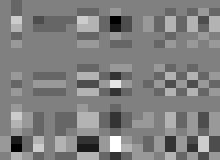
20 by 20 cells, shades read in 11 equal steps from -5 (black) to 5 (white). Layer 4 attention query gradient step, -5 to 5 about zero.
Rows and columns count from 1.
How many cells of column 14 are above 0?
5
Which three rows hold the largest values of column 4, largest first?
19, 18, 11
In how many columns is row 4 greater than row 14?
7
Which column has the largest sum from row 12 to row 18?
8
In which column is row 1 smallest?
2
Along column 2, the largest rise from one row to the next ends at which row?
20
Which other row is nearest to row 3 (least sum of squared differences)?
4
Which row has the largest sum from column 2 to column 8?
15
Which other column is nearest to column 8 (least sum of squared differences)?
9
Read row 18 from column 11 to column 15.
5 1 0 -1 1
